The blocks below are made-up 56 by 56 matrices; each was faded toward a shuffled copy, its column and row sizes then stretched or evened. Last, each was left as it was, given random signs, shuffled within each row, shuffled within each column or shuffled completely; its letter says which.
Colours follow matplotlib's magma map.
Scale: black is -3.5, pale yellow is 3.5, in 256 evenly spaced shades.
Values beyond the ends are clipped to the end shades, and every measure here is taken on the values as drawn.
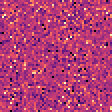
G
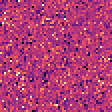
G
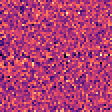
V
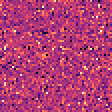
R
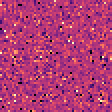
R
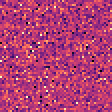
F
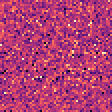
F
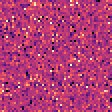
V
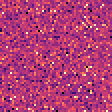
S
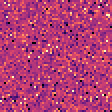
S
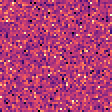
S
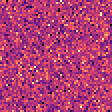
S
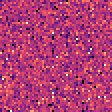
G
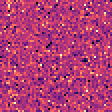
G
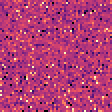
F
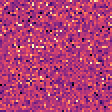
V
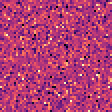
G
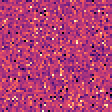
R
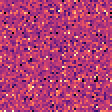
R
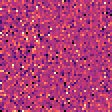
G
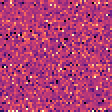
F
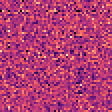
V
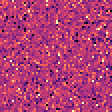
G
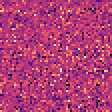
R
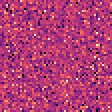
G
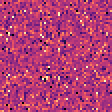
V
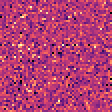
R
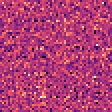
V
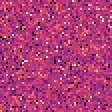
S
